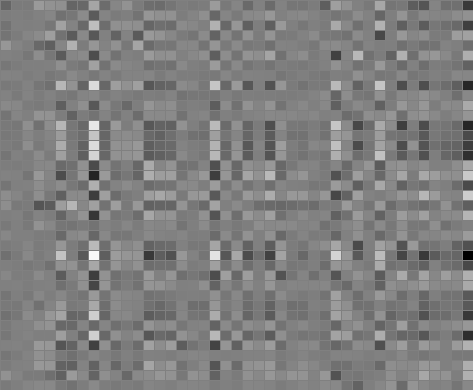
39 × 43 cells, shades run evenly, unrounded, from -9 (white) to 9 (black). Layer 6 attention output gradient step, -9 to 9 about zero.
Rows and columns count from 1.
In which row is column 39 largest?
26
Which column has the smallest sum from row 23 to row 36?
9
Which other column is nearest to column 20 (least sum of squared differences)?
6
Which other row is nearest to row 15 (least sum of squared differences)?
13
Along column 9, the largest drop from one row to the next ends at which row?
19
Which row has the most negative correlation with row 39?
8
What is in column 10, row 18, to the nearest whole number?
-2
